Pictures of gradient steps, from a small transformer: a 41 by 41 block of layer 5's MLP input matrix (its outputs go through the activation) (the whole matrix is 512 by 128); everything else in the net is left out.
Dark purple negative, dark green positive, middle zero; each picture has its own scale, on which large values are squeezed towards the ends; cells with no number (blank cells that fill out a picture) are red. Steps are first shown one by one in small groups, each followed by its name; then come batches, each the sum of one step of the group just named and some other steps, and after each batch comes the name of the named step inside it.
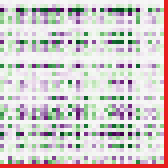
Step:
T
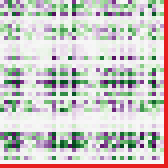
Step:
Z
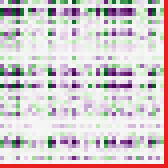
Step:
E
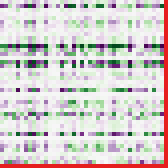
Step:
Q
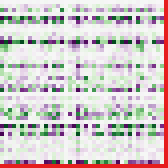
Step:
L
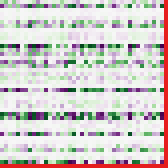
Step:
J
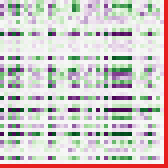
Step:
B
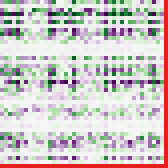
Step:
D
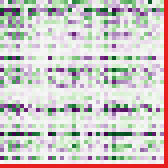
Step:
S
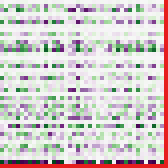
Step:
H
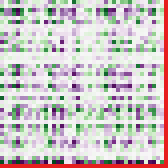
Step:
E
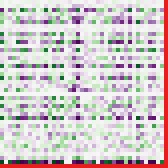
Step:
H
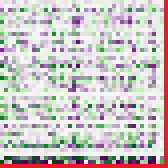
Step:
H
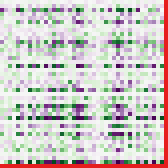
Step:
T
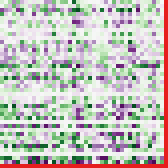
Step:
T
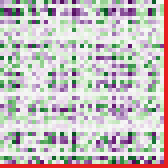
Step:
E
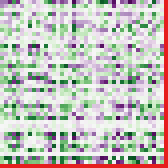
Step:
Z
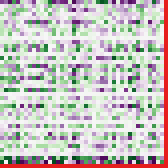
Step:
H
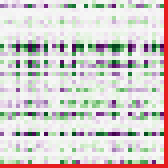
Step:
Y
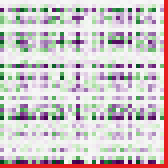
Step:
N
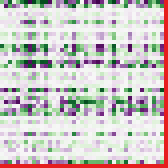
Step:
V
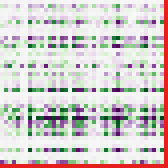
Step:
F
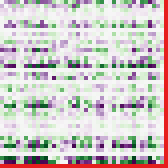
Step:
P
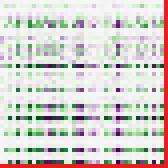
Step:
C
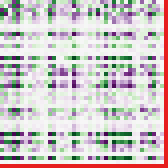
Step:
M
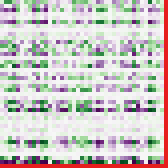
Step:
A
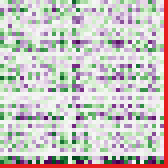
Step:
N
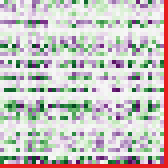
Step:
A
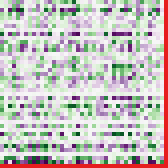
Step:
P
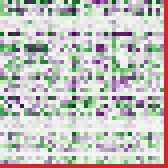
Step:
V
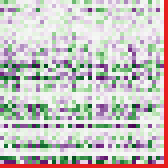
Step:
A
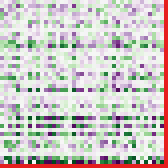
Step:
M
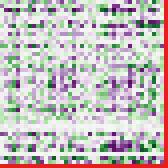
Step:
A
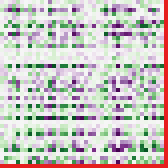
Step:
C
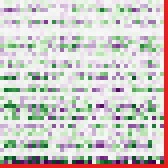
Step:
A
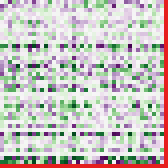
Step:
Y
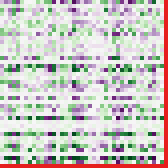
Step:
C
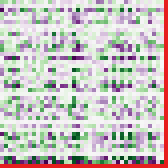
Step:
A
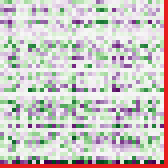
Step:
A
